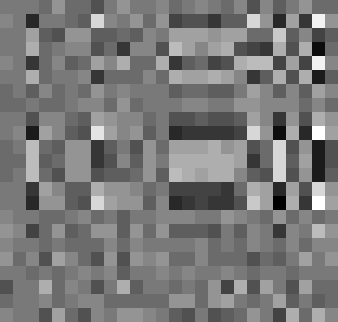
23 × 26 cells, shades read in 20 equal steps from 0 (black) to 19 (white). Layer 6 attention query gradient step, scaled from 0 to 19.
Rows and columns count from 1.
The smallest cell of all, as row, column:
15, 22
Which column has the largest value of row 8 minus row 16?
10
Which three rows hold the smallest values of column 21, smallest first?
4, 13, 6
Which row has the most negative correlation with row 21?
18
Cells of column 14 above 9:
8
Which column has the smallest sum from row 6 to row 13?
25
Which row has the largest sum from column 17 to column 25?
5
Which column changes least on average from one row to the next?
2
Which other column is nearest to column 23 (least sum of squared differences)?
26
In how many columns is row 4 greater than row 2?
11
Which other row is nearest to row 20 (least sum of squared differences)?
16
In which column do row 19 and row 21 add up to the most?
24
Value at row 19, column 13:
11
